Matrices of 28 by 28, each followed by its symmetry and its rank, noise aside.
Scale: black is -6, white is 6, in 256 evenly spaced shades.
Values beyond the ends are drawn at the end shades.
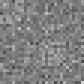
symmetric, rank seven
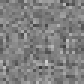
antisymmetric, rank six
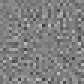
antisymmetric, rank six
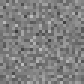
antisymmetric, rank eight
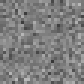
no symmetry, rank eight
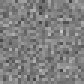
no symmetry, rank eight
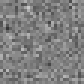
antisymmetric, rank six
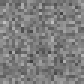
no symmetry, rank six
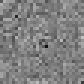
symmetric, rank eight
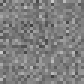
symmetric, rank six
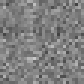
antisymmetric, rank eight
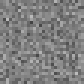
antisymmetric, rank eight
